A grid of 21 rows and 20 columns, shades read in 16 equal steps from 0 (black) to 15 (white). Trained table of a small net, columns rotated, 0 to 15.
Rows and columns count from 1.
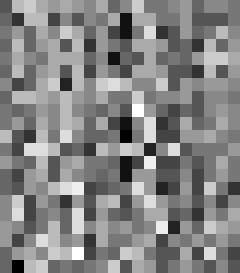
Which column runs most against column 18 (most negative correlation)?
4
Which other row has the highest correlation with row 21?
2
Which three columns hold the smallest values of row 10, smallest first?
11, 14, 10
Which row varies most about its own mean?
15
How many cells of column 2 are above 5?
13
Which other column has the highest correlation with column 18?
7
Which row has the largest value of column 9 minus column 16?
12
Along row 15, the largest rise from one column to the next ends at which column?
18
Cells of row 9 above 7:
10
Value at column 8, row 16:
5
